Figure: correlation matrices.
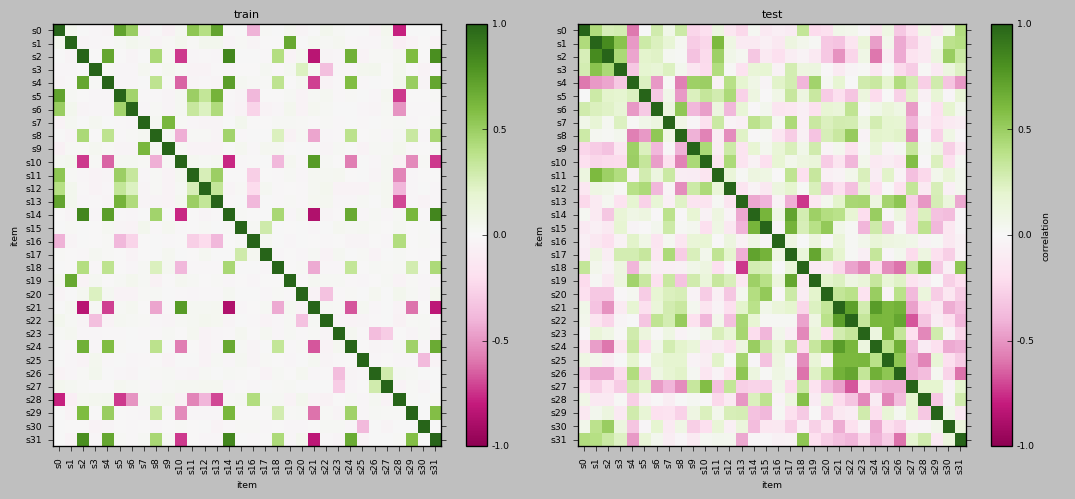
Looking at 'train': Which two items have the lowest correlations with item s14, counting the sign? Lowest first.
s21, s10
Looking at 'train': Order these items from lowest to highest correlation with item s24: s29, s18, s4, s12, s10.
s10, s12, s18, s29, s4
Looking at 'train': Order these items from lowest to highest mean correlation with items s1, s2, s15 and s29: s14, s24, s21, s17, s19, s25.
s21, s25, s17, s19, s24, s14
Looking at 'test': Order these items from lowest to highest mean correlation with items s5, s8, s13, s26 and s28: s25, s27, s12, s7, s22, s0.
s27, s12, s0, s7, s25, s22
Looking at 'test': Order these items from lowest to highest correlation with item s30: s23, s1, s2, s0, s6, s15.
s15, s23, s0, s6, s1, s2
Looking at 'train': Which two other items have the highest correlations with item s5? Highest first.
s0, s13
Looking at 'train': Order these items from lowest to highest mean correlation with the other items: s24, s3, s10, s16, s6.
s10, s16, s3, s6, s24
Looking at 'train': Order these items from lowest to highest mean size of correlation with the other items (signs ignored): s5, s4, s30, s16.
s30, s16, s5, s4
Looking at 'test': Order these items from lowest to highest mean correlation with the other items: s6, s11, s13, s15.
s13, s6, s15, s11
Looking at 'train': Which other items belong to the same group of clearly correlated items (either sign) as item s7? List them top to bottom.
s9
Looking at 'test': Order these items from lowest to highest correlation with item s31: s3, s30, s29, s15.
s29, s15, s30, s3
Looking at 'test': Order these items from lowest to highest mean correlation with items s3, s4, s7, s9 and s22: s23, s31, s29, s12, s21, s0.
s31, s0, s29, s12, s23, s21
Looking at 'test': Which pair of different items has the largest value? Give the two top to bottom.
s1, s2
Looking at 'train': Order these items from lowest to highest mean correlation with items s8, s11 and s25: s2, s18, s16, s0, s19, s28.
s28, s16, s19, s18, s2, s0
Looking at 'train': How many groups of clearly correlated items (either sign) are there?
8
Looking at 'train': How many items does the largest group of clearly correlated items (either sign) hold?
10
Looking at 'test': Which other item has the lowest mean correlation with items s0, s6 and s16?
s4
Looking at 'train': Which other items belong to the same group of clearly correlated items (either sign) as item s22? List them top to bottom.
s3, s20
